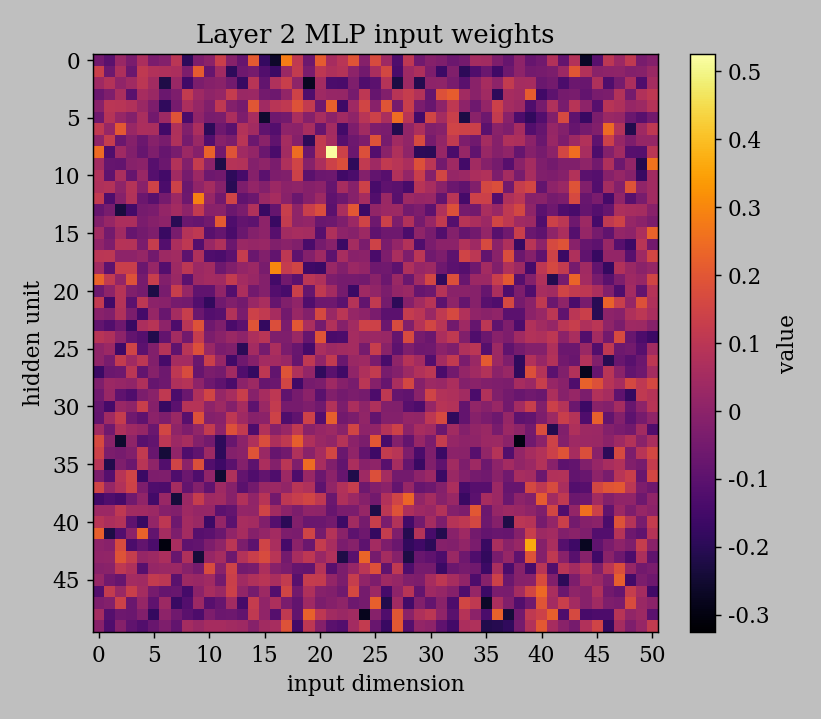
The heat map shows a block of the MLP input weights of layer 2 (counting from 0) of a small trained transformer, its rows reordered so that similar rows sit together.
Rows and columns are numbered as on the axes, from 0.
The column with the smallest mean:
6
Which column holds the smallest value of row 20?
5
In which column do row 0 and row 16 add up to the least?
44
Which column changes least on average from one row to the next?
40
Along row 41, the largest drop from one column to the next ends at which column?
1
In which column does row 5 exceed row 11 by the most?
27
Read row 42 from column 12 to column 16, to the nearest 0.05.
0.1 -0.05 -0.1 0.15 0.05
